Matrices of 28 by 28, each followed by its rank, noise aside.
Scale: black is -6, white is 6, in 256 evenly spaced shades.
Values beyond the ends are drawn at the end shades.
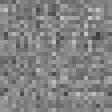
six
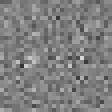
six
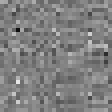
four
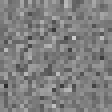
six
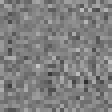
seven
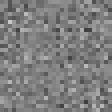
seven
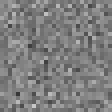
seven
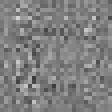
four
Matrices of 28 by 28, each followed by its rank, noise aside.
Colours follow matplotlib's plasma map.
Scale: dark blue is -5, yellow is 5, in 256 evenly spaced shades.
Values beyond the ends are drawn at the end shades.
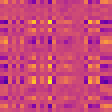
one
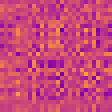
three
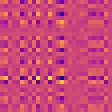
one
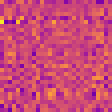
four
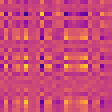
one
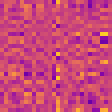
three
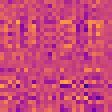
four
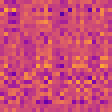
four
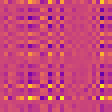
one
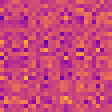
four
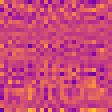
three
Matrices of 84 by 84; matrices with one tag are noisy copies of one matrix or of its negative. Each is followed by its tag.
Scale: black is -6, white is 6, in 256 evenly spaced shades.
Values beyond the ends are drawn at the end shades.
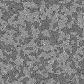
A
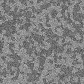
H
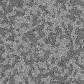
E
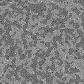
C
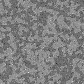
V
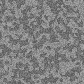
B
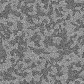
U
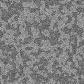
A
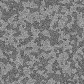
A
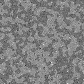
V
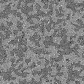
U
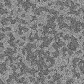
V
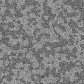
B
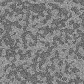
C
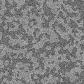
B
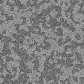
H
